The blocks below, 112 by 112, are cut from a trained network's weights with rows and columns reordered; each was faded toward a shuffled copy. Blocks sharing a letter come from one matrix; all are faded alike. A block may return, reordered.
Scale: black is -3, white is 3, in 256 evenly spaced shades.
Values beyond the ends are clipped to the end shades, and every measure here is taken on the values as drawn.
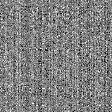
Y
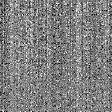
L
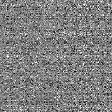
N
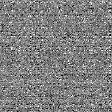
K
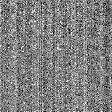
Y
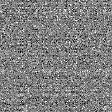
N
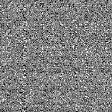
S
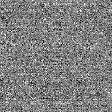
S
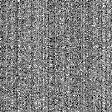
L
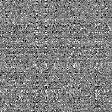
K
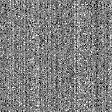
L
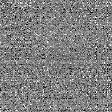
K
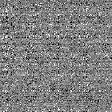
K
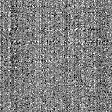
L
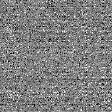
K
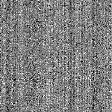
Y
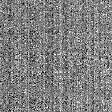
L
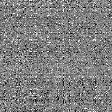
K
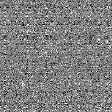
K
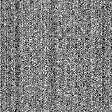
L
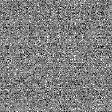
N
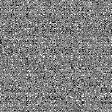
K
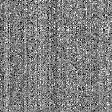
L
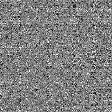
S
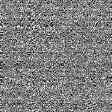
N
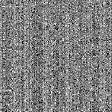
Y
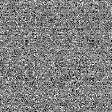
N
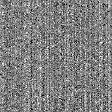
L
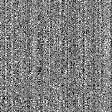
L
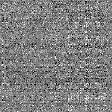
K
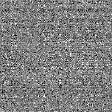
N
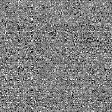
K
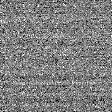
S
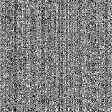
L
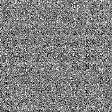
S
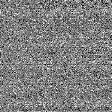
S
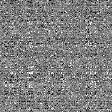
K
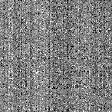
L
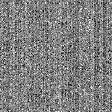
Y
